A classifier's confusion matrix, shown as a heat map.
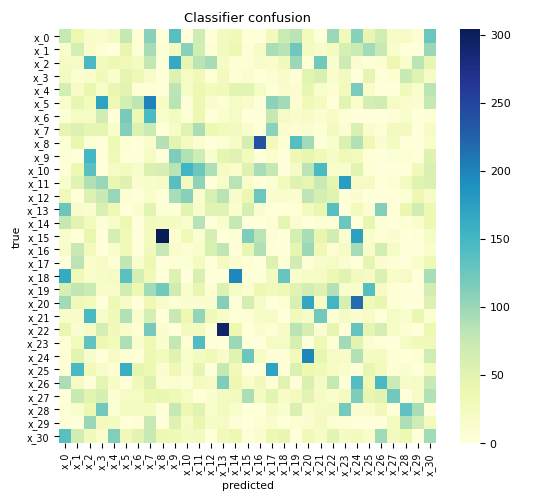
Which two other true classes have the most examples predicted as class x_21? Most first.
x_10, x_2
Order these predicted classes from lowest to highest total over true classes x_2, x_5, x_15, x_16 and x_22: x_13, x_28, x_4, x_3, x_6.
x_28, x_6, x_4, x_3, x_13
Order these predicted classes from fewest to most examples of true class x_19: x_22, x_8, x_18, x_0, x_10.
x_10, x_18, x_0, x_22, x_8
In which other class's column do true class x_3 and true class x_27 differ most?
x_24
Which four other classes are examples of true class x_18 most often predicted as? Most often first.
x_14, x_0, x_5, x_30
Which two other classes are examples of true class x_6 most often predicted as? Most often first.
x_7, x_5
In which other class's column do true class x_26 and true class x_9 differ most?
x_2
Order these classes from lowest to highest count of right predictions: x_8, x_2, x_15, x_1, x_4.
x_4, x_1, x_8, x_15, x_2
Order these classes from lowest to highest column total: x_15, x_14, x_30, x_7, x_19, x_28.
x_28, x_15, x_14, x_19, x_30, x_7
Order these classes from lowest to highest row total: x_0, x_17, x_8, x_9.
x_17, x_9, x_8, x_0
